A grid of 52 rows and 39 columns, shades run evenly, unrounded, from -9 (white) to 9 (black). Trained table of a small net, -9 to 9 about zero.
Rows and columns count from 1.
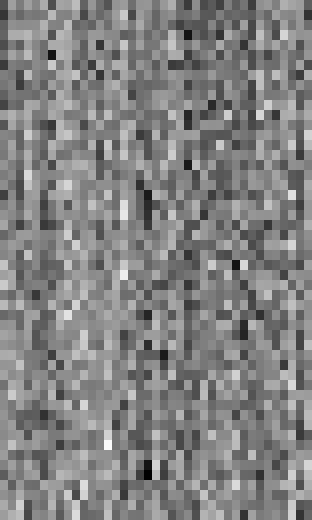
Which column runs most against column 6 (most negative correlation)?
23
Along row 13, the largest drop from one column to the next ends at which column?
8
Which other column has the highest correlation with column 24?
35
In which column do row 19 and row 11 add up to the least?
9
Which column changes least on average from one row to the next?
5
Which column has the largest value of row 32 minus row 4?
33
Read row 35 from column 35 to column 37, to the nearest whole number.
3 -2 -3
